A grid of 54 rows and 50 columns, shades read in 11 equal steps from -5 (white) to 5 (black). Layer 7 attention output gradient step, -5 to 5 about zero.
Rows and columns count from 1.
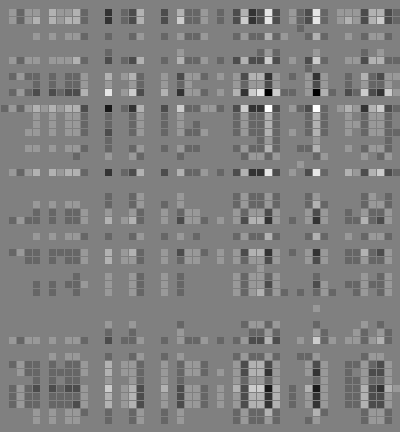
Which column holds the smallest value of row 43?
40
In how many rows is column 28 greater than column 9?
16
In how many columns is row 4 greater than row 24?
1
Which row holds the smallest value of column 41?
12
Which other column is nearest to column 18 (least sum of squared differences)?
10
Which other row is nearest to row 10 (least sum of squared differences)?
28
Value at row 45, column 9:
-1
